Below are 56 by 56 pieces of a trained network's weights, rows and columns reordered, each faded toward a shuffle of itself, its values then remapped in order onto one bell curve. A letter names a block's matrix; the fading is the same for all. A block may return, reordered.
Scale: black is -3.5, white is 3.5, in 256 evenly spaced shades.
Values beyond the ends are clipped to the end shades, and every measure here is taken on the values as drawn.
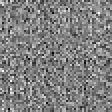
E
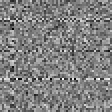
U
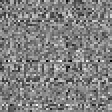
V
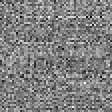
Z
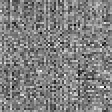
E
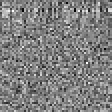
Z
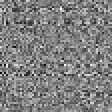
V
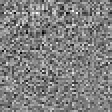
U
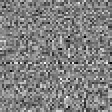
U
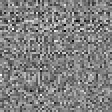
V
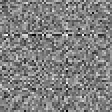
U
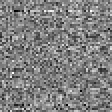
Z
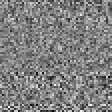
V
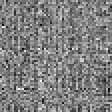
E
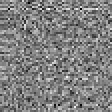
Z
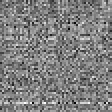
Z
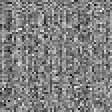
E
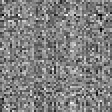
E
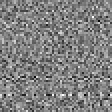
Z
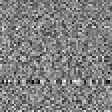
Z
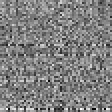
U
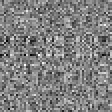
Z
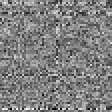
U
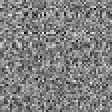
Z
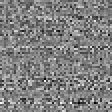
V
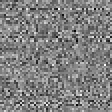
V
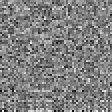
Z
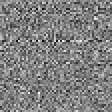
Z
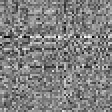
U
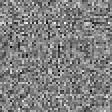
U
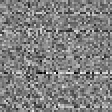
U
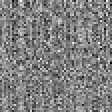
E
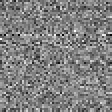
Z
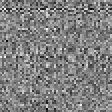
U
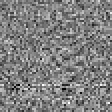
Z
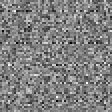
V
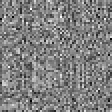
E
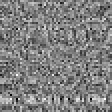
Z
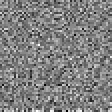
Z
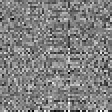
U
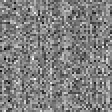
E
